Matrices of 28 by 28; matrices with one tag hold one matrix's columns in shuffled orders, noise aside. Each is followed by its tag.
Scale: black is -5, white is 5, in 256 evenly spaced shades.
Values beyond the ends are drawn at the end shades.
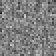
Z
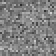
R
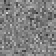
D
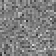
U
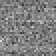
R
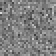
D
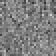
Z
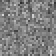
Z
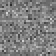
R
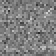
R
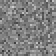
D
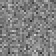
U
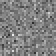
U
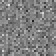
U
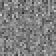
Z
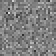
D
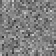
U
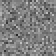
D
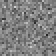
D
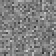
U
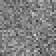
U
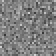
D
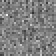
Z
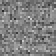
R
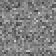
R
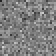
D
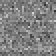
R
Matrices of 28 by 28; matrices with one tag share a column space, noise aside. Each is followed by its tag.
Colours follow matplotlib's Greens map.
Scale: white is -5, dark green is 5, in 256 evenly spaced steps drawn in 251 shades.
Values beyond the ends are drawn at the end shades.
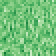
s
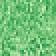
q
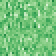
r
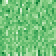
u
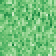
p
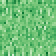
u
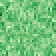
r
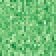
q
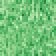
p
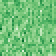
s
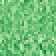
q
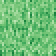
s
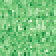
s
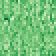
p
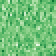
p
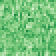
r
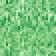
p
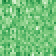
u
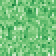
u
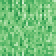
p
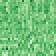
q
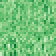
q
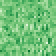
s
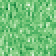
r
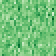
p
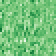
s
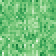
q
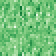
r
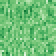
u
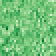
s
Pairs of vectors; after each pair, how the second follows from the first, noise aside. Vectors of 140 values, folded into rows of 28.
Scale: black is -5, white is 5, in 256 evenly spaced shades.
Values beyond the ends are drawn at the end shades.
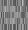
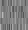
wrapped around, partly zeroed.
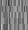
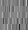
reversed, partly zeroed.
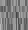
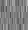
reversed, partly zeroed.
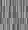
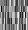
reversed, negated, scaled up.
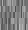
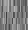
reversed.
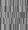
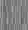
wrapped around, negated, shrunk.
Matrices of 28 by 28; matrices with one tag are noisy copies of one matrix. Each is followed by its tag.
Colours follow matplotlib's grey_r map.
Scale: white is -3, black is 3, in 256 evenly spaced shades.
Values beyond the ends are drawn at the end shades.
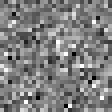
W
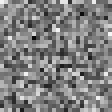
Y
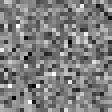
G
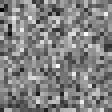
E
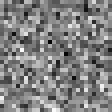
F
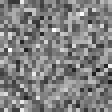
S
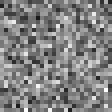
W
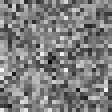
W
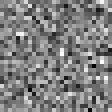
G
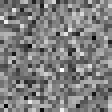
S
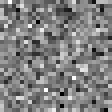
G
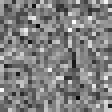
F
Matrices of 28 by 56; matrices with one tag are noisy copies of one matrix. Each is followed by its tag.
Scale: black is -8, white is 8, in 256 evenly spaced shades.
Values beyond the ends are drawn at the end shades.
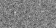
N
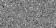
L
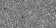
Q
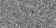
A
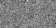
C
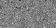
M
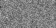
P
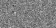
N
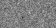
Q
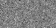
M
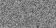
A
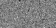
M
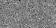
M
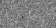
Q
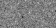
Q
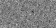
A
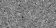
Q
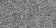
C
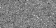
C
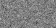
L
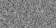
N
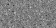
N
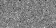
M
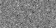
A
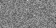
C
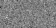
P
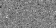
P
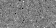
M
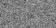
C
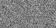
L
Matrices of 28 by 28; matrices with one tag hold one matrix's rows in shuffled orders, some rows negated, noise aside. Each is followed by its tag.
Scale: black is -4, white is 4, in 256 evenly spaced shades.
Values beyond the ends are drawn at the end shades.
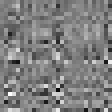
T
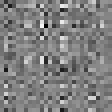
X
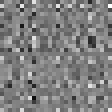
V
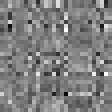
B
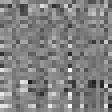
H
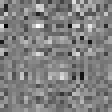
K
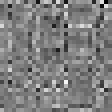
B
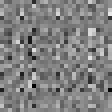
V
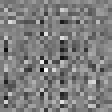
X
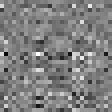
K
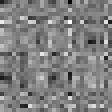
H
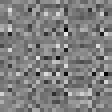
B
